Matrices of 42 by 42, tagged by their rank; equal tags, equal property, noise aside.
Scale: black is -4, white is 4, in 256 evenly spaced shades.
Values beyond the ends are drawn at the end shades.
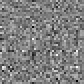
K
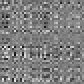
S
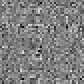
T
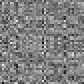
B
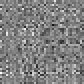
T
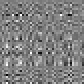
S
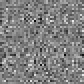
K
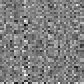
B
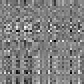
S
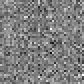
K
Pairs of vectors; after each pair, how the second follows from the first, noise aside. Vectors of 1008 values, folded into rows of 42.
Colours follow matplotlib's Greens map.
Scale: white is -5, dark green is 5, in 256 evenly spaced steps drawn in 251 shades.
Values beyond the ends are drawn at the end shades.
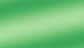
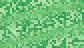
sign-scrambled.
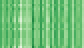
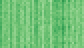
reversed, negated, shrunk.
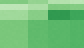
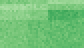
shrunk.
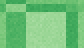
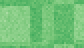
wrapped around, shrunk.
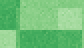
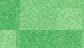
shrunk.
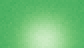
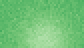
shrunk.
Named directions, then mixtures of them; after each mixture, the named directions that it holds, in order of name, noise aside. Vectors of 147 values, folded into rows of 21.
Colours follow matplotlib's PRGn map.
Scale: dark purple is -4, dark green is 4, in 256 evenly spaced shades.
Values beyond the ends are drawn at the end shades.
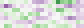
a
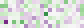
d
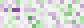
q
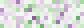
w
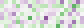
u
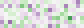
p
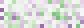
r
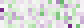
r, w.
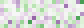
p, w.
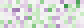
a, p, q.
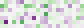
d, w.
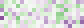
d, r, u.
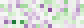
d, p.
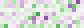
a, u, w.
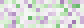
u.
